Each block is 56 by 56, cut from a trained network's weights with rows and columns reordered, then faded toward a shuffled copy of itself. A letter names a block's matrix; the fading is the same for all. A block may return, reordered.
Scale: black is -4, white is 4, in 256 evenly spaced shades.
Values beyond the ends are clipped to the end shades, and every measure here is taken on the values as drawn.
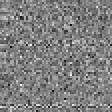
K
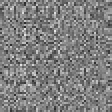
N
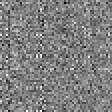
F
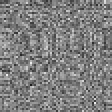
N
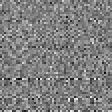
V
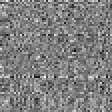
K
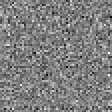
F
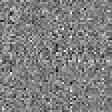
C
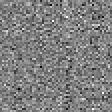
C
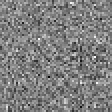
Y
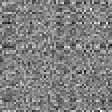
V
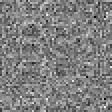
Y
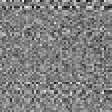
V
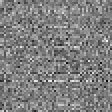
K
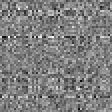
V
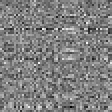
V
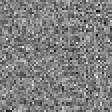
Y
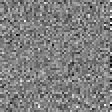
C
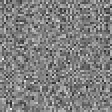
N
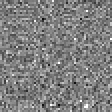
Y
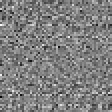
K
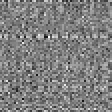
K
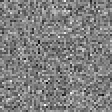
F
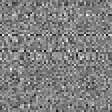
V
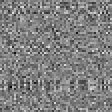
V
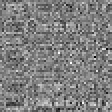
K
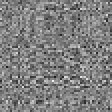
V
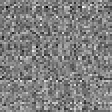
V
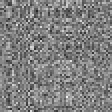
N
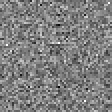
Y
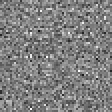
Y
